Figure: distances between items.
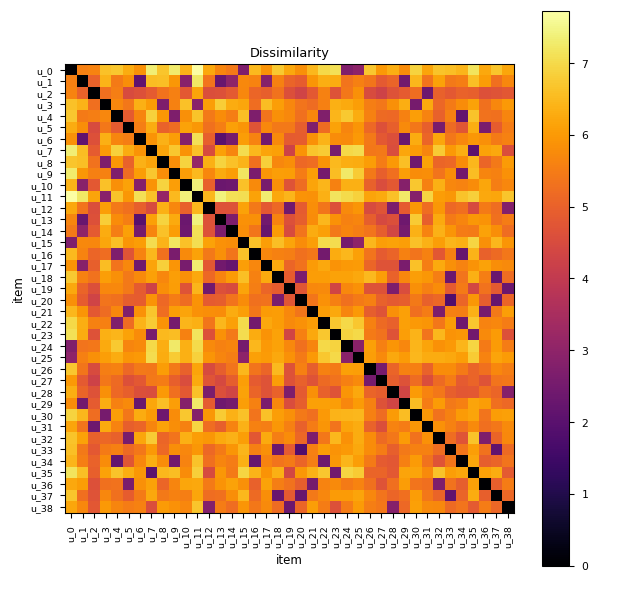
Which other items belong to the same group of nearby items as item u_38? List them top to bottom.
u_12, u_19, u_28
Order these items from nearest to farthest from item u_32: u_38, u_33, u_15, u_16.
u_16, u_33, u_38, u_15
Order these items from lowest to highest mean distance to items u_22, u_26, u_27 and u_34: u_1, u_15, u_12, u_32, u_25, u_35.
u_12, u_32, u_1, u_35, u_25, u_15
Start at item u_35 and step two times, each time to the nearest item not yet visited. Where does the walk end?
u_23
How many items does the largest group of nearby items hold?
7
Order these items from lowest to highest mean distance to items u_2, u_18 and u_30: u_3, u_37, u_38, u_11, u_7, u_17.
u_37, u_3, u_11, u_38, u_7, u_17
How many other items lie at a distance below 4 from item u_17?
6
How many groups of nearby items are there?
10
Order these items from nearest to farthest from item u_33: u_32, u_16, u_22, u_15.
u_32, u_16, u_22, u_15
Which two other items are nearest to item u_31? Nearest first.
u_2, u_27
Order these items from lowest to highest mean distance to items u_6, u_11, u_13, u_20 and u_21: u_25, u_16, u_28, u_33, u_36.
u_33, u_36, u_28, u_16, u_25
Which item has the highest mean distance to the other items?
u_11
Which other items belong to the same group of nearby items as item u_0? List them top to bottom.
u_15, u_24, u_25
